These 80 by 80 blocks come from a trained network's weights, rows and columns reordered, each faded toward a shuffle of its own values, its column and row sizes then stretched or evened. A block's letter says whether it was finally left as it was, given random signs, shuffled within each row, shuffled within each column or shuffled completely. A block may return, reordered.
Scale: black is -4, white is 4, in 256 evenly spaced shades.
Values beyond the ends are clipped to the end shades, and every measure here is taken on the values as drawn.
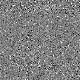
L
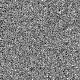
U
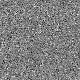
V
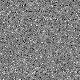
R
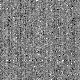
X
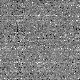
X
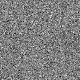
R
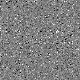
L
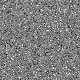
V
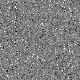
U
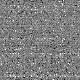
X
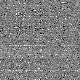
X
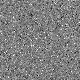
V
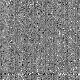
X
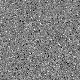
V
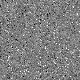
U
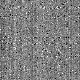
X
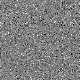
L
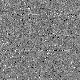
R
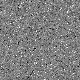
V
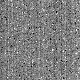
U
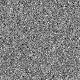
R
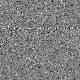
R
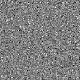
X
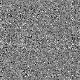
L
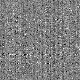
X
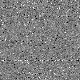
R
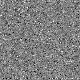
R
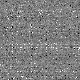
X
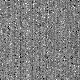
U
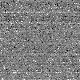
R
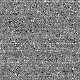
X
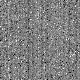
U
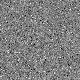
V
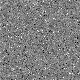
V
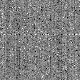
X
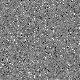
U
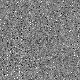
U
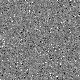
V
